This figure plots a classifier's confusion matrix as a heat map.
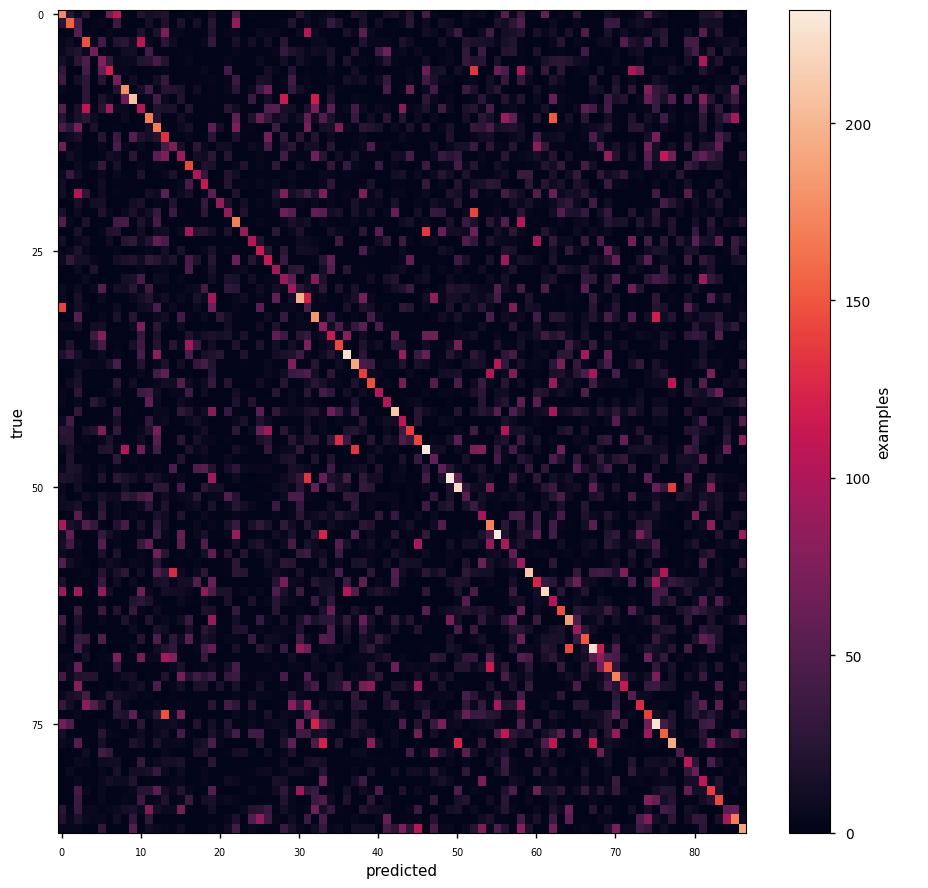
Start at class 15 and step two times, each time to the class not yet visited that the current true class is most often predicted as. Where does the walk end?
56
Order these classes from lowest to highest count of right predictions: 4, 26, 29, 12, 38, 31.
31, 4, 29, 26, 38, 12
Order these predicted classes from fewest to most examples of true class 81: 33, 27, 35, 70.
35, 27, 70, 33
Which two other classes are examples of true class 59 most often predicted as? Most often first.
14, 76
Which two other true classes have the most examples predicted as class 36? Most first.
61, 34
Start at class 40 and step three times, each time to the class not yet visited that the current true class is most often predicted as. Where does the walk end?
13
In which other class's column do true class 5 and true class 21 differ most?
52
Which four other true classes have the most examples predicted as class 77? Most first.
50, 39, 15, 9
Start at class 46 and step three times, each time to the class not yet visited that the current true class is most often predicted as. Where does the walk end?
33
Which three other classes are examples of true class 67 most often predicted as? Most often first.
64, 68, 30
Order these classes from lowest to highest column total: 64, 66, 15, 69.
64, 15, 66, 69
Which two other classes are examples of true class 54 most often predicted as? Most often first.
0, 82
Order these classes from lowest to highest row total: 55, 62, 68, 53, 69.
62, 53, 69, 68, 55
